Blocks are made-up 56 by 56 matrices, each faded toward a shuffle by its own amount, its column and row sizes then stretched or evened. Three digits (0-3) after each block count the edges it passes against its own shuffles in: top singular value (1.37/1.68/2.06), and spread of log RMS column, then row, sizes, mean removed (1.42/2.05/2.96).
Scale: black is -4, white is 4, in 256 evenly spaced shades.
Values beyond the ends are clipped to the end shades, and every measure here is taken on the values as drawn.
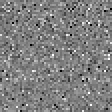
1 0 1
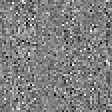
1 2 0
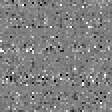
0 1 2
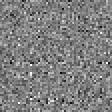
1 1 1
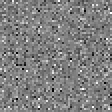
0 2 1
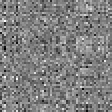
3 2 0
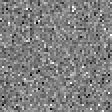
0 0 0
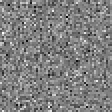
1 1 0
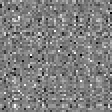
3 1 1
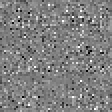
0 1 1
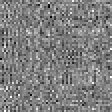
3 1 0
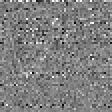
2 1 2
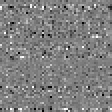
2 1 2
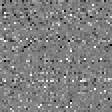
2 0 2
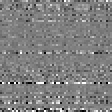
3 0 3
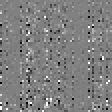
1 3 1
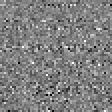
0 0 2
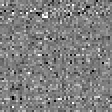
2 0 2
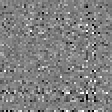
3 1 2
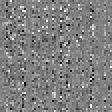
0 3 0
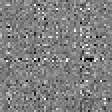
1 2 2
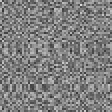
3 1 0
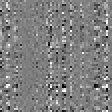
3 3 1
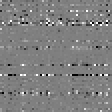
3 1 3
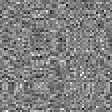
3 0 1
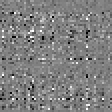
2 2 2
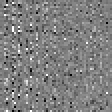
2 3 0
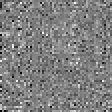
2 2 1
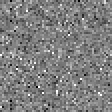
0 0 0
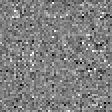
0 1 1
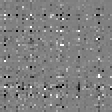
2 2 2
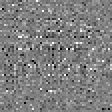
2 0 2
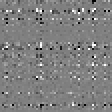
3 2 3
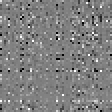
2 3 2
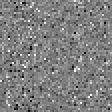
0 1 0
